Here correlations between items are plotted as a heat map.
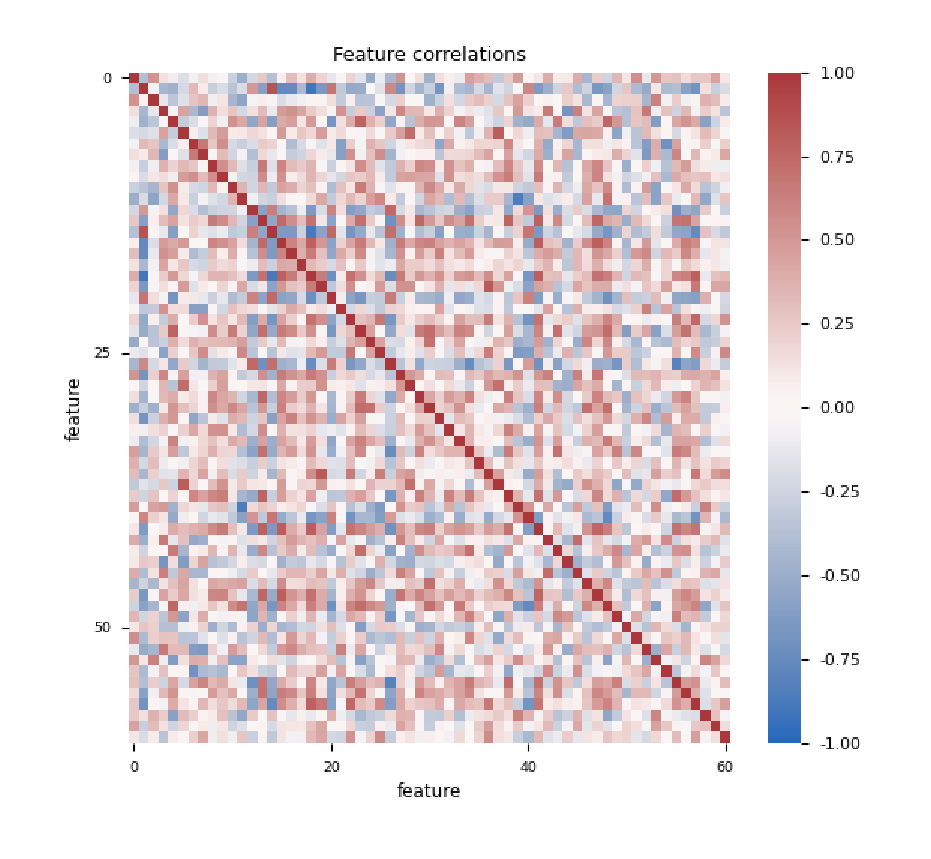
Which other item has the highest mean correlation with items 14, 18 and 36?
19
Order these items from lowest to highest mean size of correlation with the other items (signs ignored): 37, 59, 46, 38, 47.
59, 37, 46, 38, 47
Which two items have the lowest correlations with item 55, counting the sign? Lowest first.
26, 12
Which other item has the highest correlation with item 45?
42
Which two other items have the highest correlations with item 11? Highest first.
48, 25
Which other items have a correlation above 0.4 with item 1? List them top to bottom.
12, 14, 20, 26, 40
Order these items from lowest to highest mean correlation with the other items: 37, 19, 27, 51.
51, 37, 19, 27
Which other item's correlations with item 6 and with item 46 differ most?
52
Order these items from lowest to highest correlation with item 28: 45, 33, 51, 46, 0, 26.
51, 33, 0, 26, 46, 45
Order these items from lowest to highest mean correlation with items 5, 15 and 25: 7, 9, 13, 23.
7, 23, 13, 9
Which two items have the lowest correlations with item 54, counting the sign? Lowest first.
6, 38
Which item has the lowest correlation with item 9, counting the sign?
54
